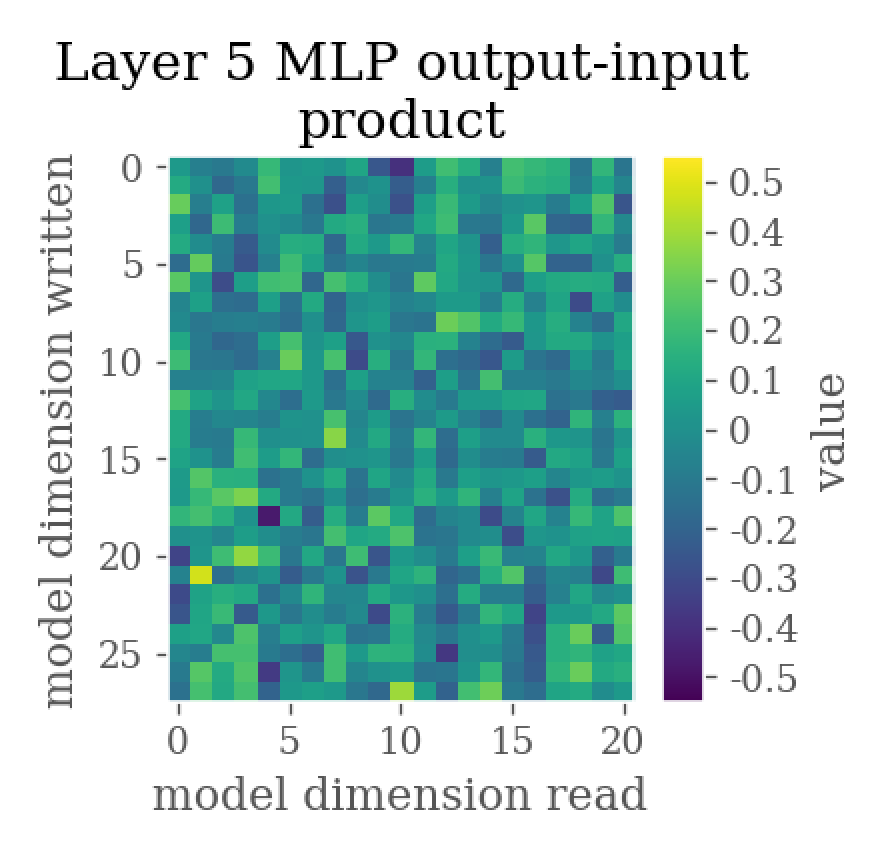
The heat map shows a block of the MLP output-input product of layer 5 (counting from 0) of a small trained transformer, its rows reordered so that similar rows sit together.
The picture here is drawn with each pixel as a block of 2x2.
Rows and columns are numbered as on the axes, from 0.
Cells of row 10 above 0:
9
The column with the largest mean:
1
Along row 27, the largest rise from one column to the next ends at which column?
10
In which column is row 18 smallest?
4
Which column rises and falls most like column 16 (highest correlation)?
12
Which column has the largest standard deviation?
3
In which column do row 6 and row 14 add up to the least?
2
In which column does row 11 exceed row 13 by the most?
14
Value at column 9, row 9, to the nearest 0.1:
0
